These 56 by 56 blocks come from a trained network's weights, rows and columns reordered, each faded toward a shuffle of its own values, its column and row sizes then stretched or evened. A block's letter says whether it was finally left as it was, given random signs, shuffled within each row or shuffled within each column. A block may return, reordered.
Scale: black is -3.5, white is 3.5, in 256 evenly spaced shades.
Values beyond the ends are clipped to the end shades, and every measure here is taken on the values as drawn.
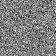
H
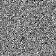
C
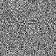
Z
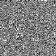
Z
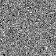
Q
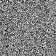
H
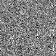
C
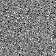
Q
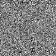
C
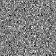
Z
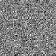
Z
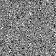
Q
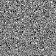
C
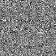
C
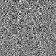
Z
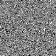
H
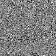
C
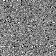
H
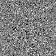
Q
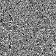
Q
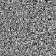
Z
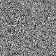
C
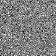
C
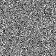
Q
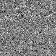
H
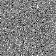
Q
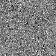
Q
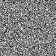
C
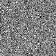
Q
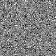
Z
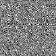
Z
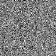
C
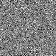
H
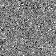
H
